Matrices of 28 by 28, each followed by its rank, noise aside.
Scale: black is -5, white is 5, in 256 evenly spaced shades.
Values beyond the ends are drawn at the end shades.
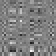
two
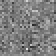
six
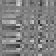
two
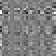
two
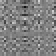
three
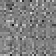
four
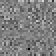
six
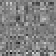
three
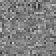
six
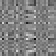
two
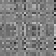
two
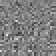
six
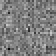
six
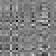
two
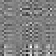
two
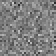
eight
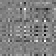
two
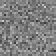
eight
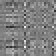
two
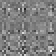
three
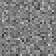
eight
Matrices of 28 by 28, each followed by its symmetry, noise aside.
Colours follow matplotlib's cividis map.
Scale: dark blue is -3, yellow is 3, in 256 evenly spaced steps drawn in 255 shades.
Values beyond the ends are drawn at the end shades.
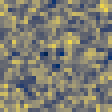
symmetric across the other diagonal.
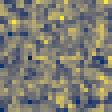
antisymmetric.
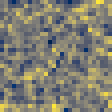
no symmetry.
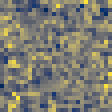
antisymmetric.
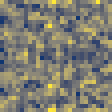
mirrored top to bottom.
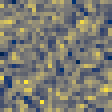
same after a half turn.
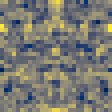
mirrored left to right.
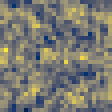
mirrored top to bottom.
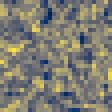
antisymmetric.
